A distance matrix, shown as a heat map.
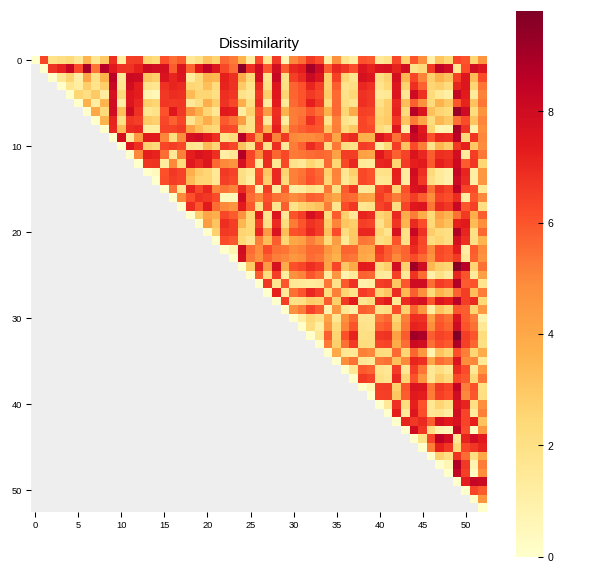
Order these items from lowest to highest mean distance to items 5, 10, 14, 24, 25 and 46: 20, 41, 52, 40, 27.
40, 41, 27, 20, 52
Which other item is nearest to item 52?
30
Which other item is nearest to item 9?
11
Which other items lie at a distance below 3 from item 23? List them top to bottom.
9, 11, 16, 22, 50
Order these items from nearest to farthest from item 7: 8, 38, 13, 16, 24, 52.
13, 8, 24, 52, 16, 38
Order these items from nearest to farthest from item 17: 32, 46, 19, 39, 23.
39, 32, 23, 46, 19
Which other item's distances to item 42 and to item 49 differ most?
28
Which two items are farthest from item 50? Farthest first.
24, 6
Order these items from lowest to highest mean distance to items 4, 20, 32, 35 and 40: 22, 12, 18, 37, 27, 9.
37, 27, 18, 12, 22, 9
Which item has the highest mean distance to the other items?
49
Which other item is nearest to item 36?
25
